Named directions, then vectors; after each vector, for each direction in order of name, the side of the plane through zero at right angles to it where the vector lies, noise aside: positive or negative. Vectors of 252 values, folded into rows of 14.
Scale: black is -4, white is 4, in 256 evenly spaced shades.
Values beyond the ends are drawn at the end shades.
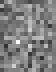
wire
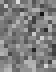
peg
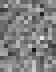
positive, positive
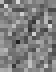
positive, negative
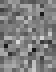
positive, positive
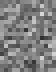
negative, negative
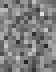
negative, negative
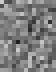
positive, negative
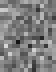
negative, negative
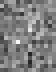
negative, positive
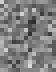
positive, negative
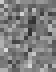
positive, negative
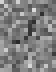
positive, negative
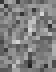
negative, positive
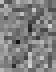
positive, negative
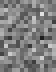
negative, negative
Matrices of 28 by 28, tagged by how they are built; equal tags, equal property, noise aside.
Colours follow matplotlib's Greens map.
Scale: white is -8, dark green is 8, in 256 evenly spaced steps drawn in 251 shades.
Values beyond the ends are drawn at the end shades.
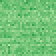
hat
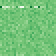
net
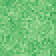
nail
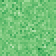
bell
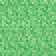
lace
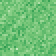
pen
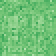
hat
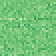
net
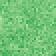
nail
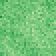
nail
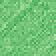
pen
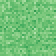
hat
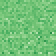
net
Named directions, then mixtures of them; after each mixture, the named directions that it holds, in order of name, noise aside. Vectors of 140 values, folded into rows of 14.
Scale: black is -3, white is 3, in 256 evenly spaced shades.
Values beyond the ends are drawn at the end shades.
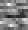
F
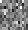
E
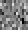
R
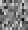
E, R.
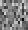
E, R.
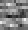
F.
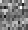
E, F.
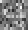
E, F.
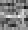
F, R.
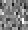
R.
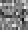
F, R.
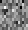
E.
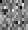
E.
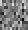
E, R.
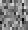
E, R.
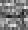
F, R.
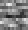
F.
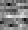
F.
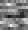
F.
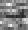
F.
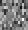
E, R.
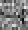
F, R.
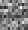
E, F.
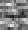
F.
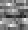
F.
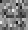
E, F.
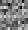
E, F.
